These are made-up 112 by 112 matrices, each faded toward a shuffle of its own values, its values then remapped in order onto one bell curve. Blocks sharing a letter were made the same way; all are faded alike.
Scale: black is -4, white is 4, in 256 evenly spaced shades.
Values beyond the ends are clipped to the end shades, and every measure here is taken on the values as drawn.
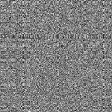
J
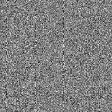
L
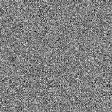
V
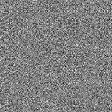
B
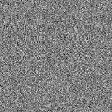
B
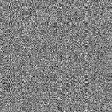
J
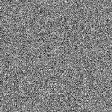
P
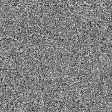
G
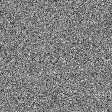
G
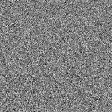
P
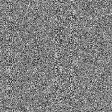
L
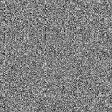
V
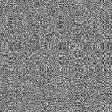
J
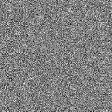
B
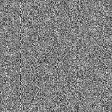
L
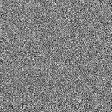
B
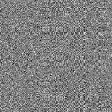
J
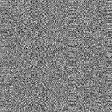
J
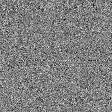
G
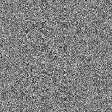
L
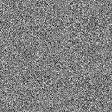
V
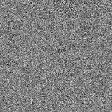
V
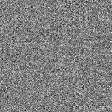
P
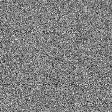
G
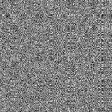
J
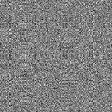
J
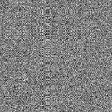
J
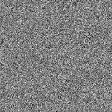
V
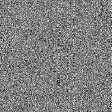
L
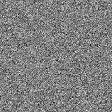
P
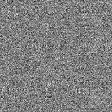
P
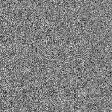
V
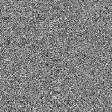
V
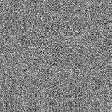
B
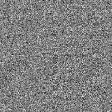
L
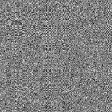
J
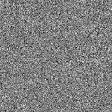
P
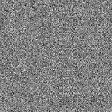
B
